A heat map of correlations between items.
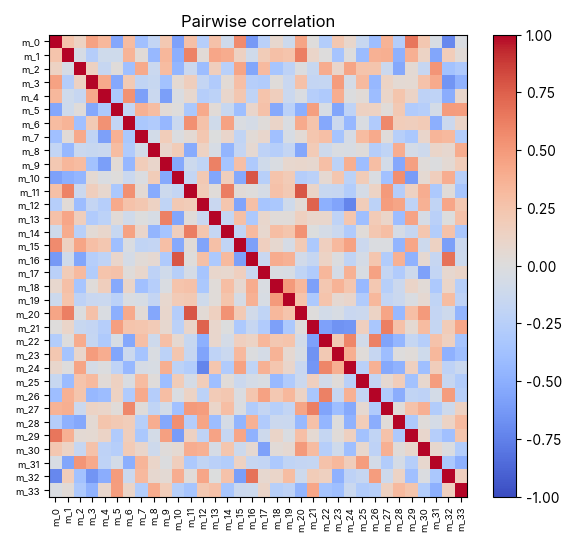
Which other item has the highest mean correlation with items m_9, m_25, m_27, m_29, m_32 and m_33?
m_21
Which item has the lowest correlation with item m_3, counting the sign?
m_32
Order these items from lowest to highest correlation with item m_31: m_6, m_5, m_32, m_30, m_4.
m_6, m_32, m_4, m_5, m_30
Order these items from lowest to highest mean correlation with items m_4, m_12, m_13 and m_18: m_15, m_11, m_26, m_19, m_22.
m_22, m_26, m_15, m_19, m_11
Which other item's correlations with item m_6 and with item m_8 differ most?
m_11
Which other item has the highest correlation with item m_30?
m_20
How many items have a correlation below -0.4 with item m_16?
4
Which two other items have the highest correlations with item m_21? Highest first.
m_12, m_27
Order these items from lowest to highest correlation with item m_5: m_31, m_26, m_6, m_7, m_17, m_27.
m_6, m_31, m_27, m_26, m_17, m_7
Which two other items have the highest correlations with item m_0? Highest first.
m_29, m_15
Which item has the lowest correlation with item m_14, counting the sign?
m_8
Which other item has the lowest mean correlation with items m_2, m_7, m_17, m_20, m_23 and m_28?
m_33
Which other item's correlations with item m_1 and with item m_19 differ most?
m_10
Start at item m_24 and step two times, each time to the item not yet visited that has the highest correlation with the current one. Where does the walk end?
m_26
